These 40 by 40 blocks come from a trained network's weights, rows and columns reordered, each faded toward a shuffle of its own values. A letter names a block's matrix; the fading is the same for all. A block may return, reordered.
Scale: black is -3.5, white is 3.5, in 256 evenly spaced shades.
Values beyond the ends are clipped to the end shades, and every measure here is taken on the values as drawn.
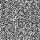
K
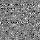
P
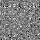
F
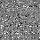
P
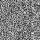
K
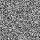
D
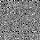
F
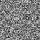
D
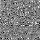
P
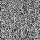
K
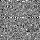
F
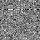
F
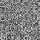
D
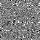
P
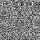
F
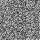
K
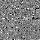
P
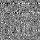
F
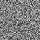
D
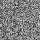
K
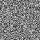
D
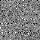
F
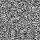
D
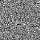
F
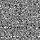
P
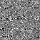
P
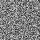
K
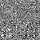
F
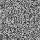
K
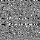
P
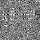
F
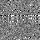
F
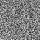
K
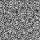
D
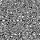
P
